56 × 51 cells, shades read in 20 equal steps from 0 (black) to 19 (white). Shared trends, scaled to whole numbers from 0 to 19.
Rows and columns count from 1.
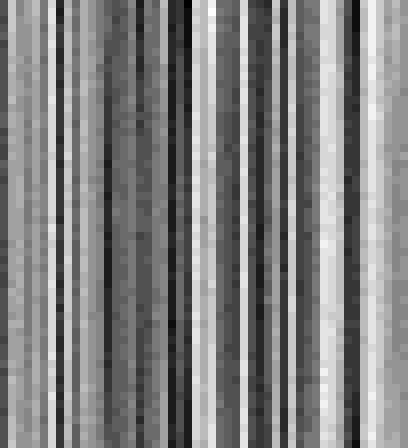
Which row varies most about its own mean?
1
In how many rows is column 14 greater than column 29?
1
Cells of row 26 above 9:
24
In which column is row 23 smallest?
22
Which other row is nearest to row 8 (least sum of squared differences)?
53
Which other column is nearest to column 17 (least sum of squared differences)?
40
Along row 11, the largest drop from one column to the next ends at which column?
8
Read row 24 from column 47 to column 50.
17 15 12 10
